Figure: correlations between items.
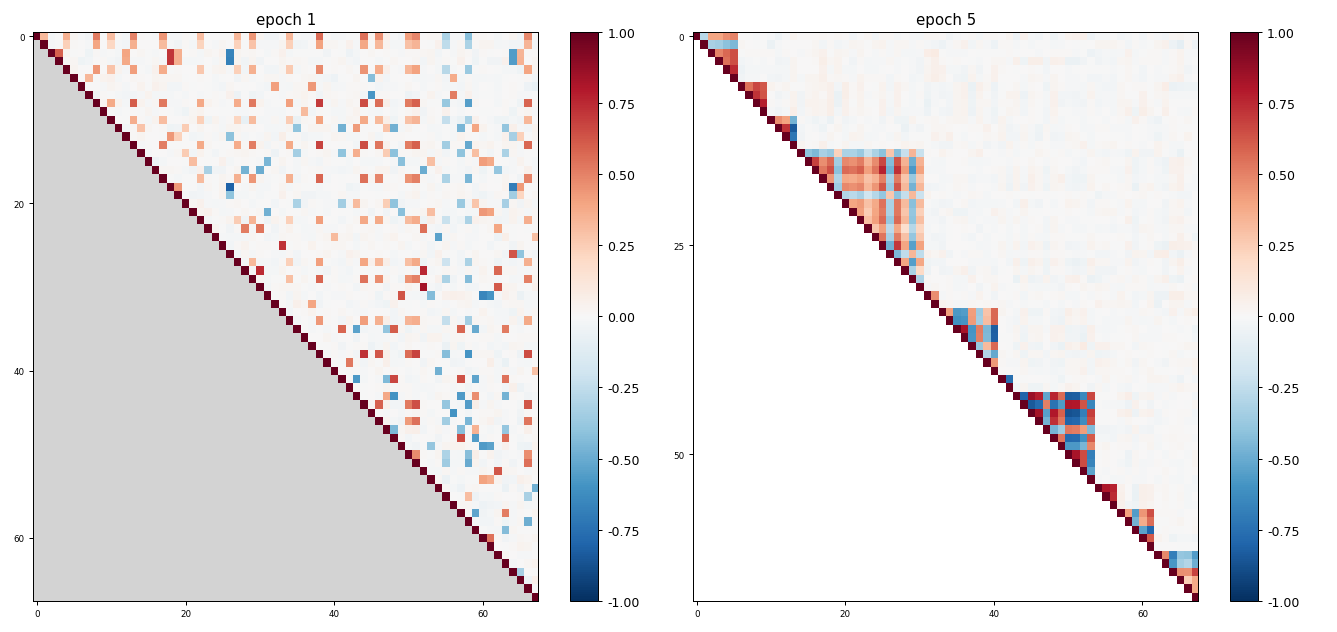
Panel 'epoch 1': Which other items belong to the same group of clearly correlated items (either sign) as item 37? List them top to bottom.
6, 32
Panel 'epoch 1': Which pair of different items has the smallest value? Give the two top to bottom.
18, 26
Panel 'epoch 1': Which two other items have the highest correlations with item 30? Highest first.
52, 28
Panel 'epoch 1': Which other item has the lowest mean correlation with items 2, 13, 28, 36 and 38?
58
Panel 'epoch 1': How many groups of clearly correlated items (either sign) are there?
11
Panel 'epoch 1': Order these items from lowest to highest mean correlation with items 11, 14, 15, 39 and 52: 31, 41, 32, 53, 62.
41, 31, 32, 53, 62
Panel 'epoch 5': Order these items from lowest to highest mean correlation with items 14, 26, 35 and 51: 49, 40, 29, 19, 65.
40, 49, 65, 19, 29
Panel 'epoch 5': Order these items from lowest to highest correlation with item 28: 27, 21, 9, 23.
9, 23, 21, 27
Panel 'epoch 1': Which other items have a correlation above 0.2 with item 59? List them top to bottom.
11, 14, 20, 43, 47
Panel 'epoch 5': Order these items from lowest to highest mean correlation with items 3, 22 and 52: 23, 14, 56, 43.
43, 14, 56, 23
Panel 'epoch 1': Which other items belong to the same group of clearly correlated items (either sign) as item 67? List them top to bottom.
24, 40, 54
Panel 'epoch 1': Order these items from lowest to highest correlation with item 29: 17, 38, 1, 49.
49, 1, 17, 38
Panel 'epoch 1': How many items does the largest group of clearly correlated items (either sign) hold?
19
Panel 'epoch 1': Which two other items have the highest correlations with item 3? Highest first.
18, 2
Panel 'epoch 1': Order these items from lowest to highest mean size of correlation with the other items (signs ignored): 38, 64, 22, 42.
42, 64, 22, 38
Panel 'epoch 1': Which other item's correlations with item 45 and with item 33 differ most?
25
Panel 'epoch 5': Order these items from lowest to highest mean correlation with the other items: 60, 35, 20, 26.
26, 35, 60, 20
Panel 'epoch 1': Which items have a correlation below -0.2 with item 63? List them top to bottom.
11, 14, 20, 43, 47, 59
